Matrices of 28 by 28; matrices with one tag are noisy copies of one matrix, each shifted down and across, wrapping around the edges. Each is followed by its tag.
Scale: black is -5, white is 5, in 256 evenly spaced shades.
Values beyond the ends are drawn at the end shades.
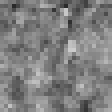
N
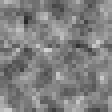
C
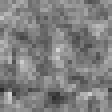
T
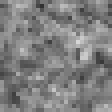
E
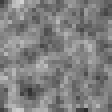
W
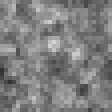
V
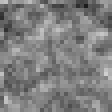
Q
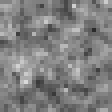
E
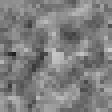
W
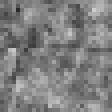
N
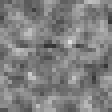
C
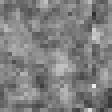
N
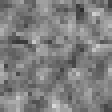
C
